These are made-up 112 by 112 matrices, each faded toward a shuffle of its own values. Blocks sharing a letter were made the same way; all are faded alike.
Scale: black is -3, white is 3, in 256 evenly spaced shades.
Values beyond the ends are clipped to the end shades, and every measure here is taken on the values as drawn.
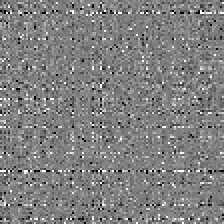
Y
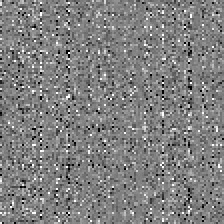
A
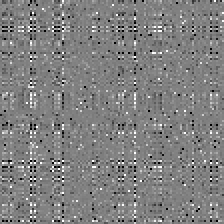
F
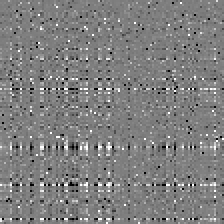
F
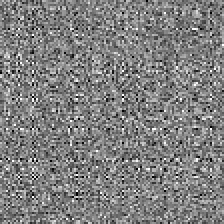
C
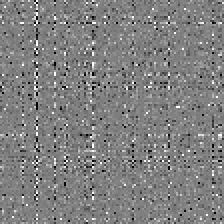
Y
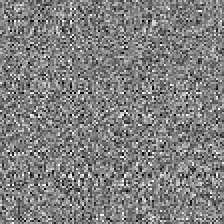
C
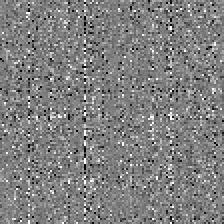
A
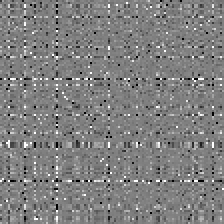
F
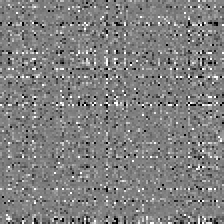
Y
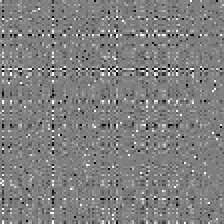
F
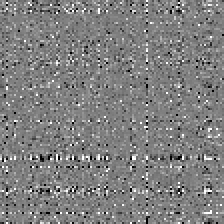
Y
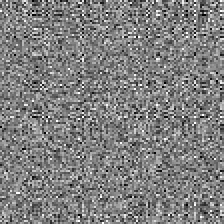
C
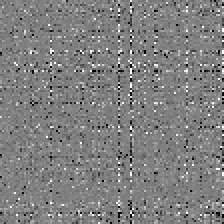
Y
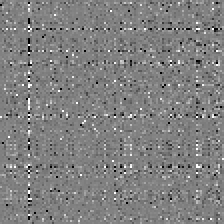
Y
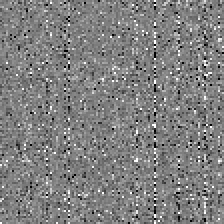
A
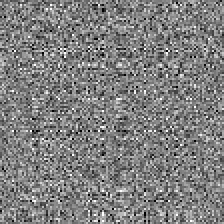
C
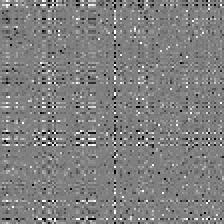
F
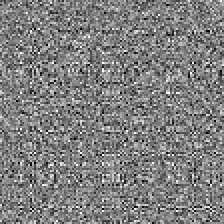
C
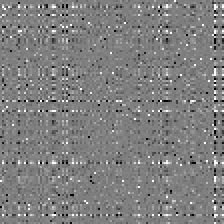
F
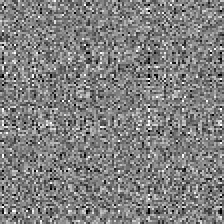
C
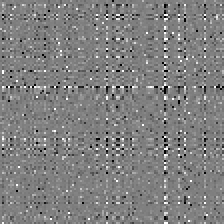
F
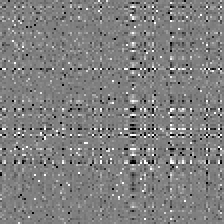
F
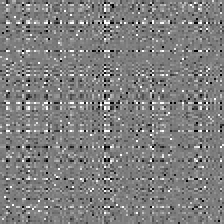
F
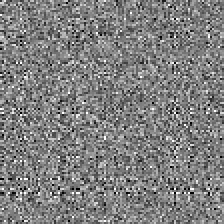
C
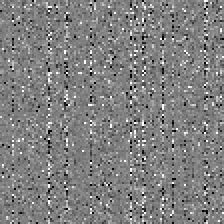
A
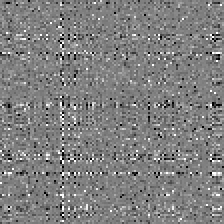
Y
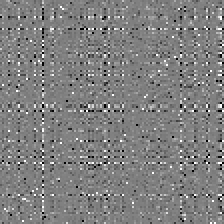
F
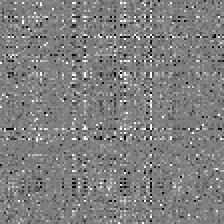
Y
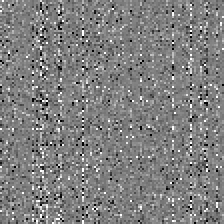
A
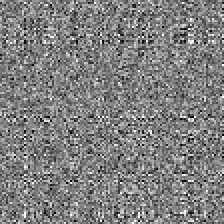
C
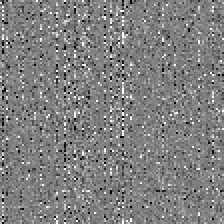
A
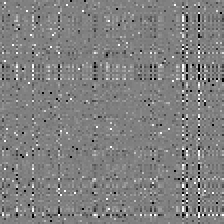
F
